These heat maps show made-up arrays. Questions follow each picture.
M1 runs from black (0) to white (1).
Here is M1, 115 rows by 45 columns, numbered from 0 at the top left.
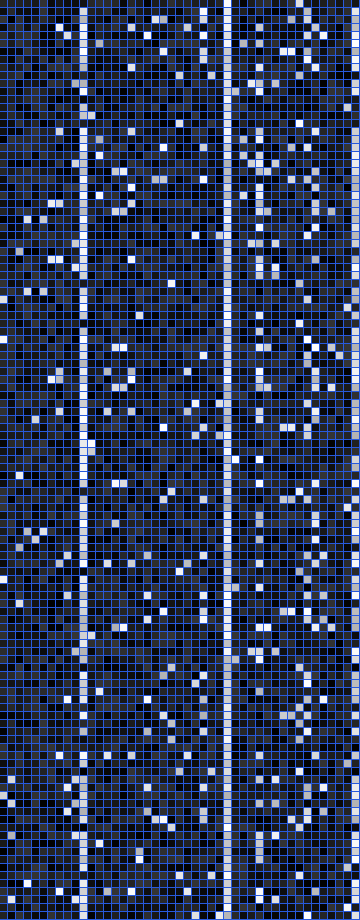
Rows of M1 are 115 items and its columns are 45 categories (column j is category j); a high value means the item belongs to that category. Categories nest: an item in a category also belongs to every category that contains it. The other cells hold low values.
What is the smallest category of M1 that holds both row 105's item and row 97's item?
32
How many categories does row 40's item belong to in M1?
2
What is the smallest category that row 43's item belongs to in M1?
41
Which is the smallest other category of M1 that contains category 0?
38
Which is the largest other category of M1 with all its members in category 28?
10
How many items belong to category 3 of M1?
4
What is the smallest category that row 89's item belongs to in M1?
35
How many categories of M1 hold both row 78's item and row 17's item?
4
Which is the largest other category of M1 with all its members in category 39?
16
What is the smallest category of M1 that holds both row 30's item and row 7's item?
44
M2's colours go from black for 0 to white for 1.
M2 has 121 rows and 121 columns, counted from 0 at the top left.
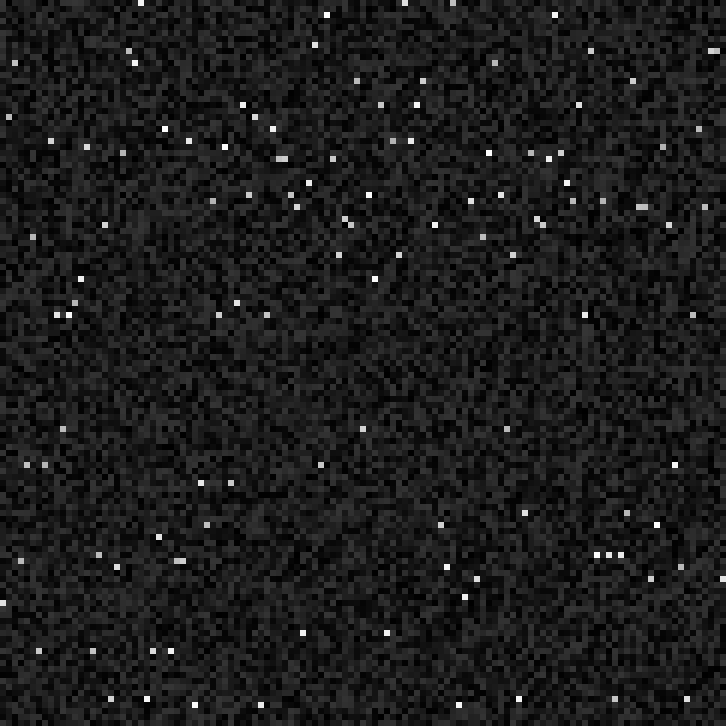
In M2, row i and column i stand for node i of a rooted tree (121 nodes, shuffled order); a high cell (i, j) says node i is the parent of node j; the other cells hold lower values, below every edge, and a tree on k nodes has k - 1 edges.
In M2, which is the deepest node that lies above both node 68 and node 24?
23
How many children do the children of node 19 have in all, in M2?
3
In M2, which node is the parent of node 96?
17
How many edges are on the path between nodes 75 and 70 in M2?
9
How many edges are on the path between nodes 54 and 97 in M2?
7
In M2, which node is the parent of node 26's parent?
36
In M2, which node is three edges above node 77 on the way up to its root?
2
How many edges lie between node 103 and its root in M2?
4
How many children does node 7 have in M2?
1
